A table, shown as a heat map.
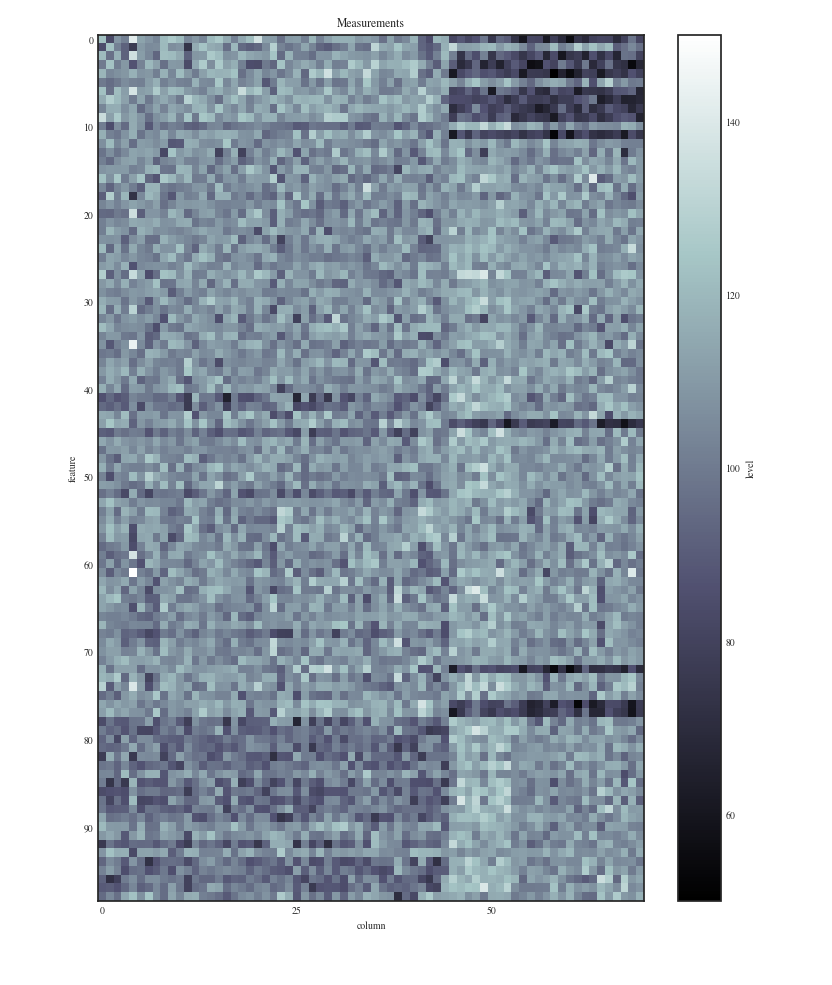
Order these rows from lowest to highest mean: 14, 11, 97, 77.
11, 77, 97, 14
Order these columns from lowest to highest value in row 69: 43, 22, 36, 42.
43, 42, 36, 22
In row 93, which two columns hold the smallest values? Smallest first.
4, 9
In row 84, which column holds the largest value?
34
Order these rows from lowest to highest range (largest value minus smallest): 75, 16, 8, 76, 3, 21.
21, 75, 16, 8, 3, 76
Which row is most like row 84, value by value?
58
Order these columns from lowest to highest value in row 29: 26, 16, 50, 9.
9, 26, 16, 50
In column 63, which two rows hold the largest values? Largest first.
16, 43
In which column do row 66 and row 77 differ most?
45
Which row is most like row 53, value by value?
38
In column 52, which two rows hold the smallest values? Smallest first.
44, 7
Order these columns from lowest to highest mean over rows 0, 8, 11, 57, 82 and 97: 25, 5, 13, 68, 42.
68, 42, 5, 13, 25
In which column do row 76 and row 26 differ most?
61
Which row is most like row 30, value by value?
73
